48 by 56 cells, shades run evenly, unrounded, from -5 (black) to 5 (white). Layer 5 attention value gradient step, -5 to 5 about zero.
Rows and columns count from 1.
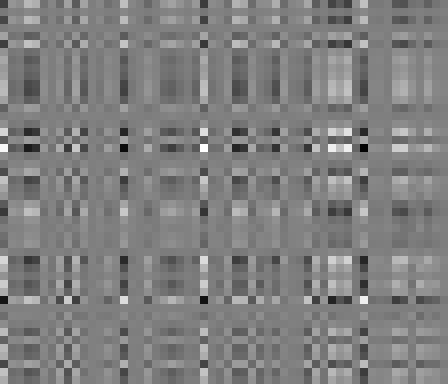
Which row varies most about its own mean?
19
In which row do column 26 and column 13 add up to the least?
38
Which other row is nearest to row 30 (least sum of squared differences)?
21
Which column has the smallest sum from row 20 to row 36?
46
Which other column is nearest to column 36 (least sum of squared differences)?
6
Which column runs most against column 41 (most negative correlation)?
49
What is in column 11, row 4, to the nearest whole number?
0
